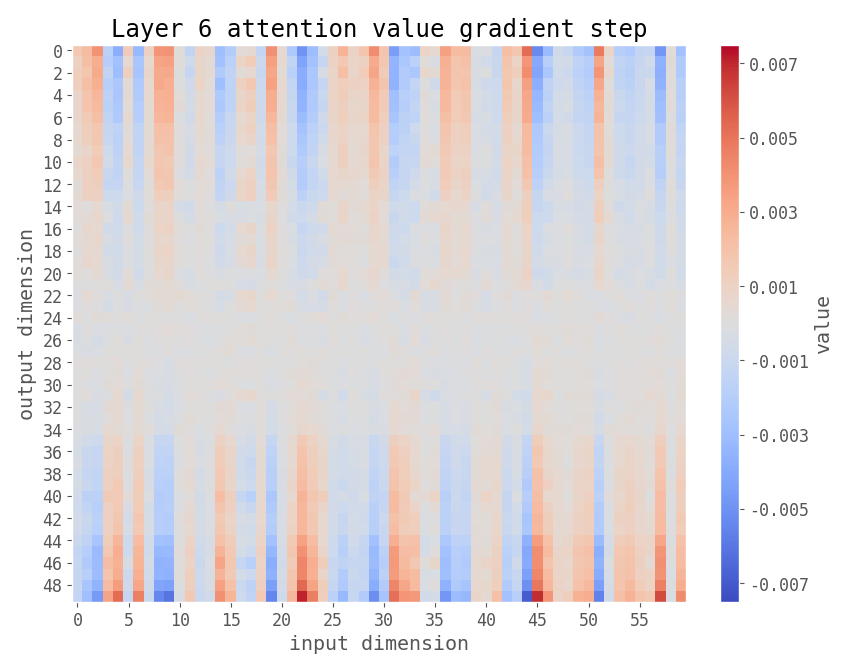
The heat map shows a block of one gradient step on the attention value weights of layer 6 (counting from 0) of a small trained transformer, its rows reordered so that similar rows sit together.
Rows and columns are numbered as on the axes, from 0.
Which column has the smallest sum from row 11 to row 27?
22
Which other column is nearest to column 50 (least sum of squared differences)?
54
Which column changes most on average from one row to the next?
17
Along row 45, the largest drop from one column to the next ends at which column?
51
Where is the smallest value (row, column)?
49, 44
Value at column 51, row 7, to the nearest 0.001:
0.002
